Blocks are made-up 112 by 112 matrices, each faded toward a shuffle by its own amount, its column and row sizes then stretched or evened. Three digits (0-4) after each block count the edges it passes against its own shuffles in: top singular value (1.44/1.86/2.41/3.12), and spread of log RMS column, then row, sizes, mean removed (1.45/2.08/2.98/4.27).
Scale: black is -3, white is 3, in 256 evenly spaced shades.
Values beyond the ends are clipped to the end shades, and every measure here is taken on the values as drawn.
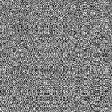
3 1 1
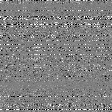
2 0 4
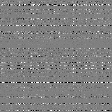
3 1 4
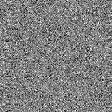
2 0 0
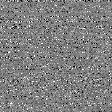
1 0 3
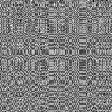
4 1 1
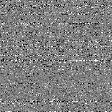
2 0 3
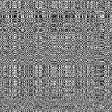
4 2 4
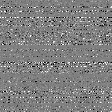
2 0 4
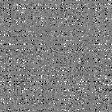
1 2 3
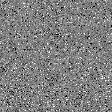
1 0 2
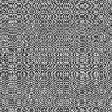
4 0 3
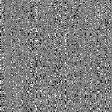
3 3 1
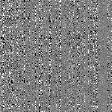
0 4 2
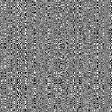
4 4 2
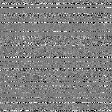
2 1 4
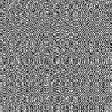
4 2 0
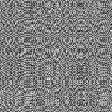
4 0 0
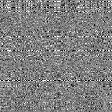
3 0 3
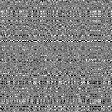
4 0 4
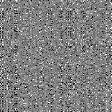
3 2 1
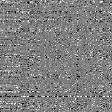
3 1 3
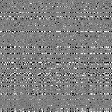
4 1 4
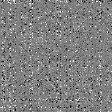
0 3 2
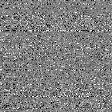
2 0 3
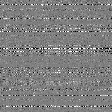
3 0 4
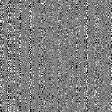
3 4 0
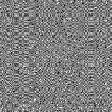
4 1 0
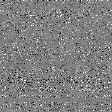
0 0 3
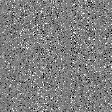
0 2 0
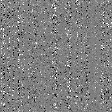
0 3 0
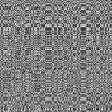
4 0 3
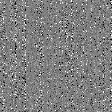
1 3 0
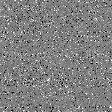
1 0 2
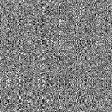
3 2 1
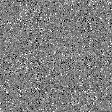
0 1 1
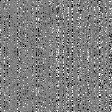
3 4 0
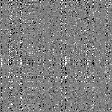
3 3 2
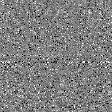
1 1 2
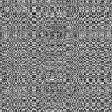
4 2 3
